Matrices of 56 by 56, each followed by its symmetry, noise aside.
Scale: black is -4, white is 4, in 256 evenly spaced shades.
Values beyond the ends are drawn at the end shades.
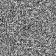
mirrored top to bottom.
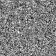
antisymmetric.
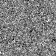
symmetric.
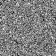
symmetric.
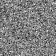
antisymmetric.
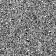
no symmetry.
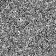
symmetric.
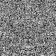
mirrored left to right.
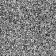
antisymmetric.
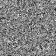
symmetric.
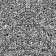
mirrored left to right.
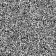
antisymmetric.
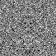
mirrored left to right.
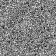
symmetric.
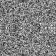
mirrored top to bottom.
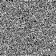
same after a half turn.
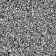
no symmetry.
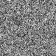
no symmetry.
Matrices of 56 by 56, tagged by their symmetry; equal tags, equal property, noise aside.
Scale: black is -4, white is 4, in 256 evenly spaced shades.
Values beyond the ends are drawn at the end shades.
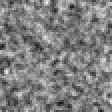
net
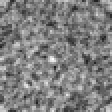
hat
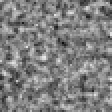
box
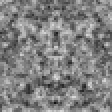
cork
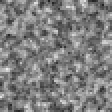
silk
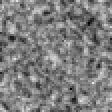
hat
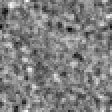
net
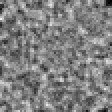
hat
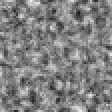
silk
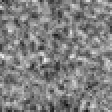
box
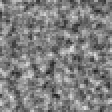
net
